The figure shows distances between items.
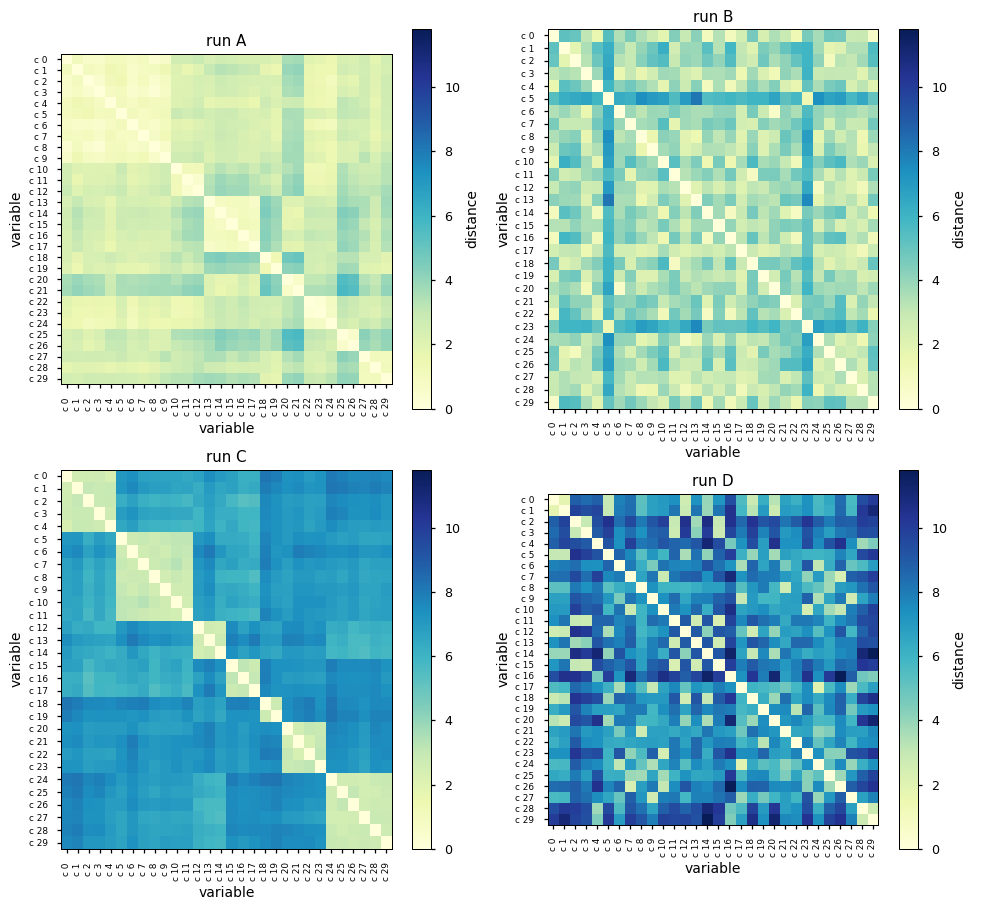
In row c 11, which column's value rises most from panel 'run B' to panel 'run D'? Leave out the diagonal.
c 18
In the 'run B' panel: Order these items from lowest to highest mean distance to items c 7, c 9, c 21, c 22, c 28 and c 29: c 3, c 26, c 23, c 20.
c 3, c 20, c 26, c 23
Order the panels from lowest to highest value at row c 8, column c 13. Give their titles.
run B, run A, run D, run C
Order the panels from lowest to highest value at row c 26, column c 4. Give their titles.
run A, run B, run C, run D
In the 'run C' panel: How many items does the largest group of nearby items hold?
7
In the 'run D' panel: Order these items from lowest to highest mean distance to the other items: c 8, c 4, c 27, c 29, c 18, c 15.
c 8, c 27, c 18, c 15, c 4, c 29
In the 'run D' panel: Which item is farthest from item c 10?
c 16
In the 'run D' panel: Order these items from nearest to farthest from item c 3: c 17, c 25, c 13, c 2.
c 2, c 13, c 25, c 17
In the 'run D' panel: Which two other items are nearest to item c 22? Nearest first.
c 19, c 24
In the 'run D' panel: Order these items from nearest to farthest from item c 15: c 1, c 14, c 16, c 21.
c 21, c 1, c 14, c 16
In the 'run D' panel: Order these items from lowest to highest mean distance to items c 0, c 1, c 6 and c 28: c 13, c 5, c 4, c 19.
c 5, c 19, c 4, c 13
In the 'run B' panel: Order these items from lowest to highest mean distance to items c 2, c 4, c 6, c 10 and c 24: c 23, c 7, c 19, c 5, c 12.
c 12, c 19, c 7, c 23, c 5
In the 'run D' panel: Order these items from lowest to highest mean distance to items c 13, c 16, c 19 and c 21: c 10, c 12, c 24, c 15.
c 24, c 15, c 12, c 10
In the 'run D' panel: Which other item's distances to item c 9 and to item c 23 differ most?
c 27
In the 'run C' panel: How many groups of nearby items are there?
7
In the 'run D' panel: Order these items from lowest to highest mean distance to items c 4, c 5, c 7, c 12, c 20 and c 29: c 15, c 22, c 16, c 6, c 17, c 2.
c 17, c 22, c 6, c 16, c 15, c 2
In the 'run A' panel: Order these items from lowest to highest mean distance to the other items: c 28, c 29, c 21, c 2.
c 2, c 28, c 29, c 21
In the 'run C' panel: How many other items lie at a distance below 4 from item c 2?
4
